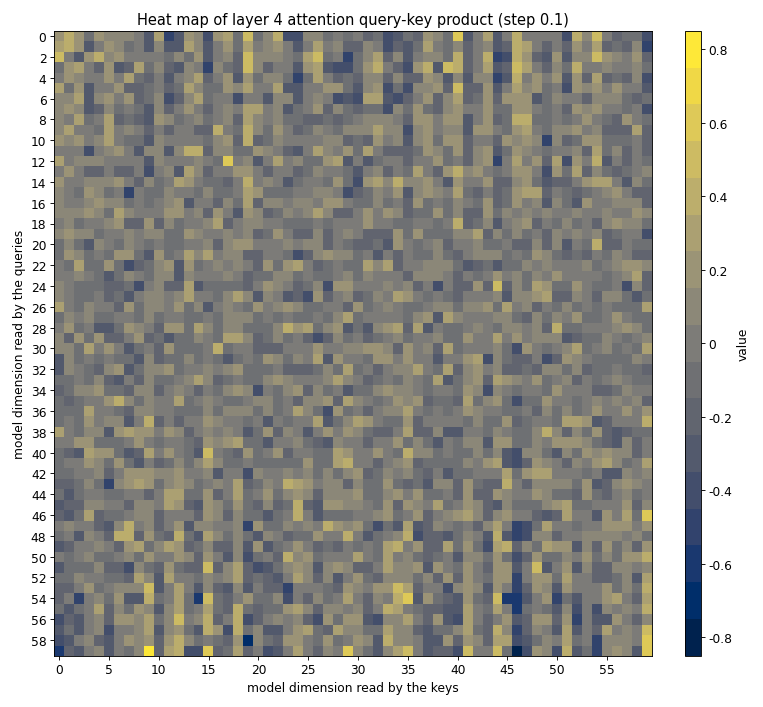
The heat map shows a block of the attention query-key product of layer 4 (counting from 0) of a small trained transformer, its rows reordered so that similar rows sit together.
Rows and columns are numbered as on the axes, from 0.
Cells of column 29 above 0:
27
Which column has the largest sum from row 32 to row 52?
15
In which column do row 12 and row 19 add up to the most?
17
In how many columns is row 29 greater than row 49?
23
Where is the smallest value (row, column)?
59, 46
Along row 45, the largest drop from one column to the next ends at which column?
25
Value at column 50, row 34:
0.2
